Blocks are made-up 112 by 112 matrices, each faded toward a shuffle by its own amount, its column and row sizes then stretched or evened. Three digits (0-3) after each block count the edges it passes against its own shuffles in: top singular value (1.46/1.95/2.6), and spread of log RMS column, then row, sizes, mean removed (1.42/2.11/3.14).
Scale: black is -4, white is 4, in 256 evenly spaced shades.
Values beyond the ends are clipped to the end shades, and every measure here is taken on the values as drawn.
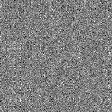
2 1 0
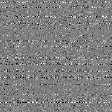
2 1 3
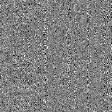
1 3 0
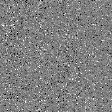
0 2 0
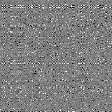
3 1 2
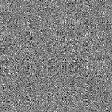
2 1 1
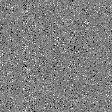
0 2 0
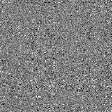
1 2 2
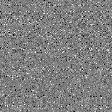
2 0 2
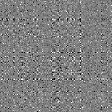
3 2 2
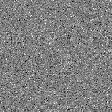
2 0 0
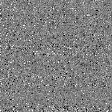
0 1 2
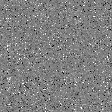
1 1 1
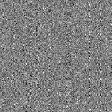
2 2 0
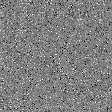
1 0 0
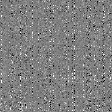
0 3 1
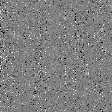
1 2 0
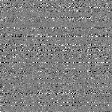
2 1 3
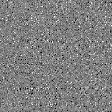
2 1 1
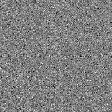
2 0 1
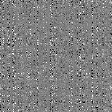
0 3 2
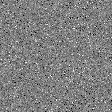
0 0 0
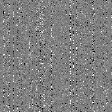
0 3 0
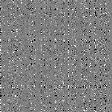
2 3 2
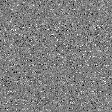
0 0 2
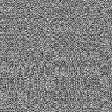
3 0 1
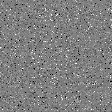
0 1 1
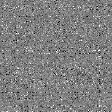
1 1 2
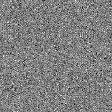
2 1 0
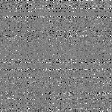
2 2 3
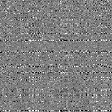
3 1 3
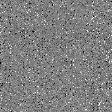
0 2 0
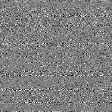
2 0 3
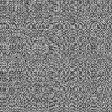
3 0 2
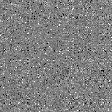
2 1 1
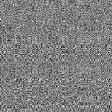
3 1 2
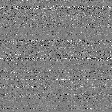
0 0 3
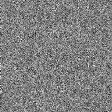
1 1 0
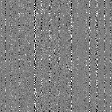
3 3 1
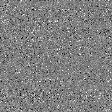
0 1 2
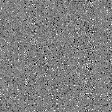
0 2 1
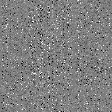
0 2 0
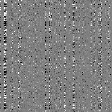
3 3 1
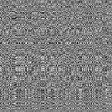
3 2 3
